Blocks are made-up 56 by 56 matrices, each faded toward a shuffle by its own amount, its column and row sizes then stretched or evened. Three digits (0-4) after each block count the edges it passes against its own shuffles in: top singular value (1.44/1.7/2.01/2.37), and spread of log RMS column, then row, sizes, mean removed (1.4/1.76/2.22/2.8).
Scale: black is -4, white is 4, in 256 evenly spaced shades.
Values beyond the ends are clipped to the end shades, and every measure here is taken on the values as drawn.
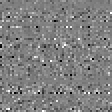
1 1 4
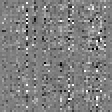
2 4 2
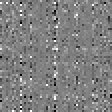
2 4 1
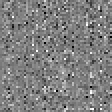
0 4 1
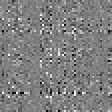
3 4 3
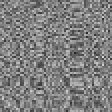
4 2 1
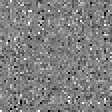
1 2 1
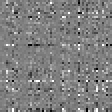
3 4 3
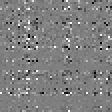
0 3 4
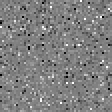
0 0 0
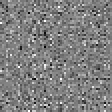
2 3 1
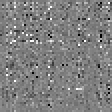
1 3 2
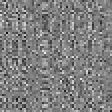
4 3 0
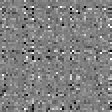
3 3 3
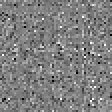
0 3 2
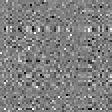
4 2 2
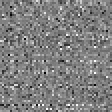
3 1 3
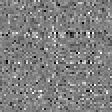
3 0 2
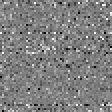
1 1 3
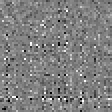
3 3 2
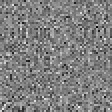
2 0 0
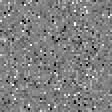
0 2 0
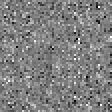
1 3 1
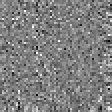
2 3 0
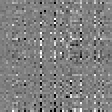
4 4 3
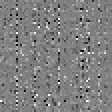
1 4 1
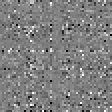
0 3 3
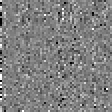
2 3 0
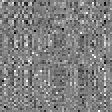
4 2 1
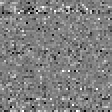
1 0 3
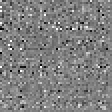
0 2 3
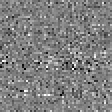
0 1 3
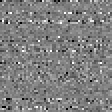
0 0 4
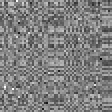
4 0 1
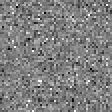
2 1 0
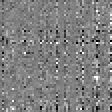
3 4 2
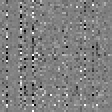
2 4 1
